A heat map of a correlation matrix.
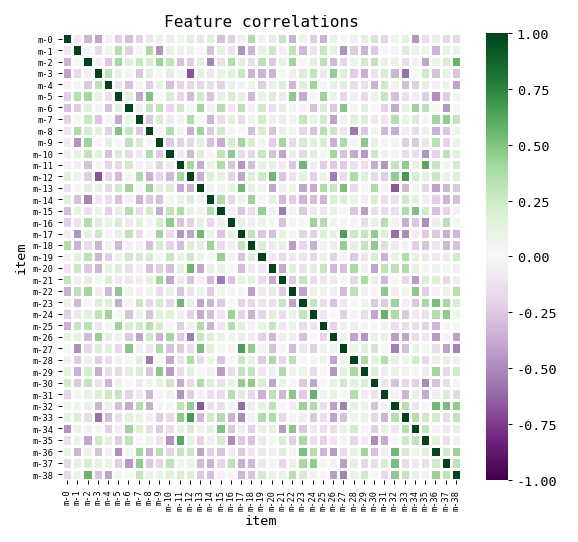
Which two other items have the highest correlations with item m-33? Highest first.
m-12, m-11
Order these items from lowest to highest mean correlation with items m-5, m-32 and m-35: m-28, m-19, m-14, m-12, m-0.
m-14, m-0, m-28, m-19, m-12
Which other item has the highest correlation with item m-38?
m-2
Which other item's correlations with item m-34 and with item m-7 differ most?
m-15
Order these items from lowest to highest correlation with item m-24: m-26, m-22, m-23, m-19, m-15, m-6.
m-6, m-19, m-15, m-26, m-22, m-23
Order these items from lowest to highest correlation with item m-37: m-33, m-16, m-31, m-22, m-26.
m-33, m-26, m-22, m-31, m-16
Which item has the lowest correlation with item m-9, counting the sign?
m-1
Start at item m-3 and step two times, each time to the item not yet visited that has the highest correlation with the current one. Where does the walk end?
m-10
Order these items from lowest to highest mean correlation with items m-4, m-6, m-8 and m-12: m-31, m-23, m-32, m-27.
m-31, m-32, m-23, m-27
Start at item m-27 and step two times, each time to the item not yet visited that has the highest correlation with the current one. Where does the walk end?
m-13
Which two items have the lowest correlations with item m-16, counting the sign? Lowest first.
m-35, m-33
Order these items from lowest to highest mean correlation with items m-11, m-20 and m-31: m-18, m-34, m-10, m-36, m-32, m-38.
m-18, m-10, m-38, m-36, m-34, m-32
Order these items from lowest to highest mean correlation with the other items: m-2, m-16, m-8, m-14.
m-14, m-8, m-16, m-2
